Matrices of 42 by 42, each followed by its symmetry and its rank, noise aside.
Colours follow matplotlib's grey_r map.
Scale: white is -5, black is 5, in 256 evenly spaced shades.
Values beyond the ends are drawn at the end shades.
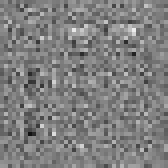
antisymmetric, rank six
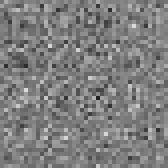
no symmetry, rank eight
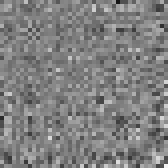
symmetric, rank six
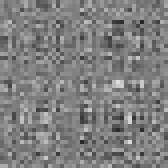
no symmetry, rank four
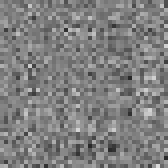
antisymmetric, rank six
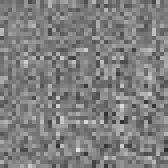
no symmetry, rank eight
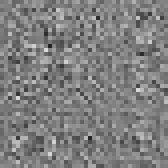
antisymmetric, rank eight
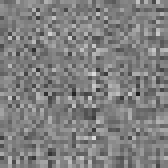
antisymmetric, rank six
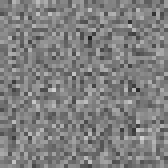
no symmetry, rank eight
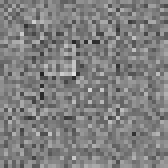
symmetric, rank eight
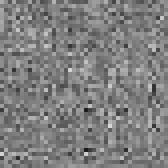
no symmetry, rank six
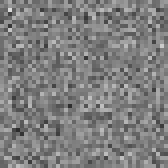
no symmetry, rank eight
